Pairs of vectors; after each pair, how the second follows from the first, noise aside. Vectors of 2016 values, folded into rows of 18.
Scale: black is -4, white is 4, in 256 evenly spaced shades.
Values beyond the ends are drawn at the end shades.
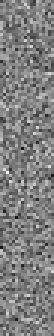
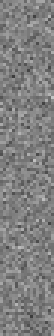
wrapped around, shrunk.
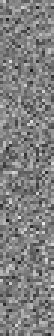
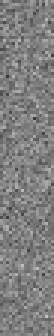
reversed, negated, shrunk.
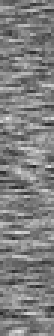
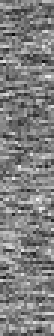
wrapped around.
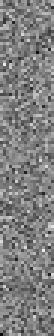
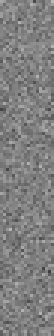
reversed, negated, shrunk.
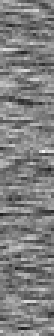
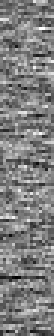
wrapped around.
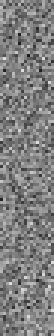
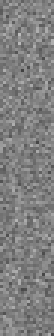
negated, shrunk.
